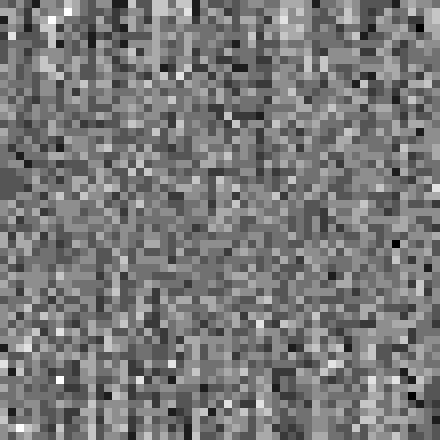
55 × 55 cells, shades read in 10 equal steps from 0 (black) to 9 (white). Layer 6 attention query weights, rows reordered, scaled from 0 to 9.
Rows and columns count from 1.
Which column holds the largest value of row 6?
7
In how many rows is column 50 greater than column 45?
25
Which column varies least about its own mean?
49
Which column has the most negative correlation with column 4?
38
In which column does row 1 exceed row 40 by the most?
20
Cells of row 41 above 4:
22
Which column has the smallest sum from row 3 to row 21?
33
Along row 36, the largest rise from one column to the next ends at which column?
53
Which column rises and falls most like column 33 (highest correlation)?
12
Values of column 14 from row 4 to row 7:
5 2 5 3
